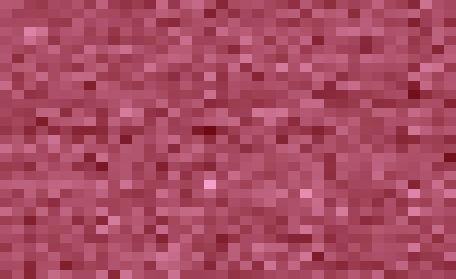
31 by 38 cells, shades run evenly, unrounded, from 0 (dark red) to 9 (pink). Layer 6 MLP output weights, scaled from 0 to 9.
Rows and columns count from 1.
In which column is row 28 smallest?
19
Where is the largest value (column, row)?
18, 21
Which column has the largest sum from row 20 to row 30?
15
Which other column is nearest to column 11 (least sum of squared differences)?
12
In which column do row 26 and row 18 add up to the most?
9
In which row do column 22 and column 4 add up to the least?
14
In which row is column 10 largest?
25
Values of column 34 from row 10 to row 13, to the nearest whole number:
3 4 3 4
